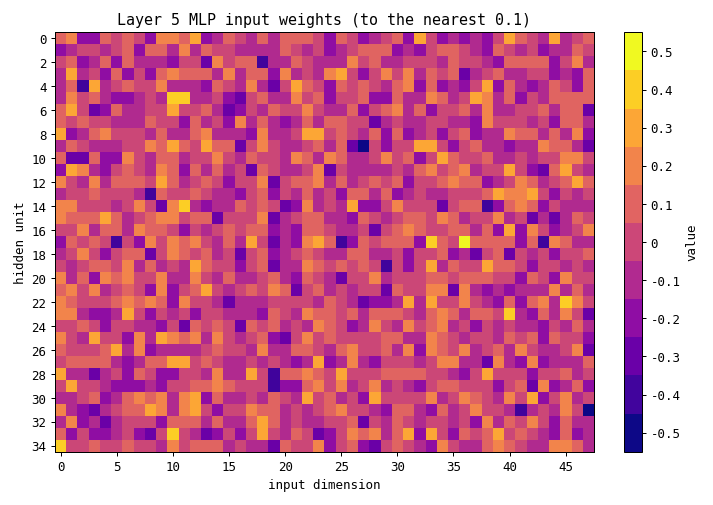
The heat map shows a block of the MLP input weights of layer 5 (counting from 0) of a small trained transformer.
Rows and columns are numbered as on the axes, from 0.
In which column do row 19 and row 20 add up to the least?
29
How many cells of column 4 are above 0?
9
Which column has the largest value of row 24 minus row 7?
28
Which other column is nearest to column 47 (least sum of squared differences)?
20
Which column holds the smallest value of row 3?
36
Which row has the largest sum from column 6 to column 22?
31
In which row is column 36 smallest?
3
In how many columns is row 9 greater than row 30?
14
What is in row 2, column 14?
0.2
